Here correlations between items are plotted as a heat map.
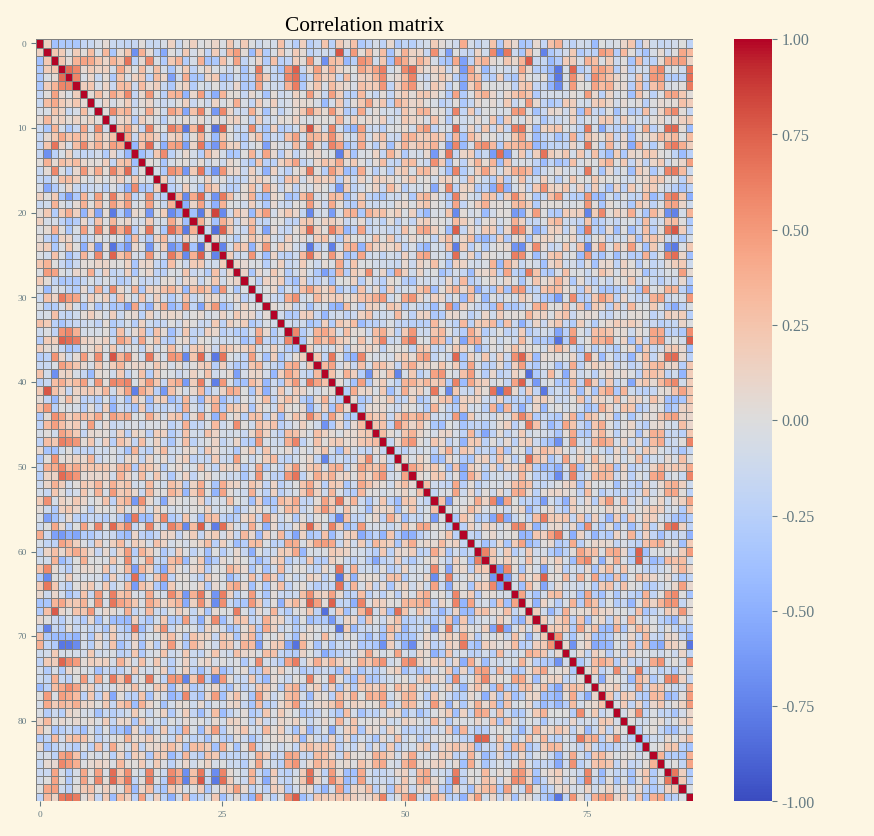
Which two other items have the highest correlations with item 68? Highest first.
24, 20
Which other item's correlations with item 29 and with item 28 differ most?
66
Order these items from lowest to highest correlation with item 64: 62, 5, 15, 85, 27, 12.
85, 5, 15, 12, 27, 62
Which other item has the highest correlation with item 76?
4
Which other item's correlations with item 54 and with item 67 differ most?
39
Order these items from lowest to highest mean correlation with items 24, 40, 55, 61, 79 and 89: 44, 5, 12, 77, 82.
44, 77, 12, 5, 82
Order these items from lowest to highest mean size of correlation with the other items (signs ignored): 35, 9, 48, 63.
9, 48, 63, 35
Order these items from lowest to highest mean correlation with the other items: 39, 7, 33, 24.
24, 33, 39, 7
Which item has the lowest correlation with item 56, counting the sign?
41
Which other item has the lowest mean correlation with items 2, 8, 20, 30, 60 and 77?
71
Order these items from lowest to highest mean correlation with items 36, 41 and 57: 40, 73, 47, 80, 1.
47, 73, 80, 40, 1
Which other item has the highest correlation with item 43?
1
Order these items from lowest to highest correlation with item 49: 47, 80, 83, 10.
83, 80, 10, 47
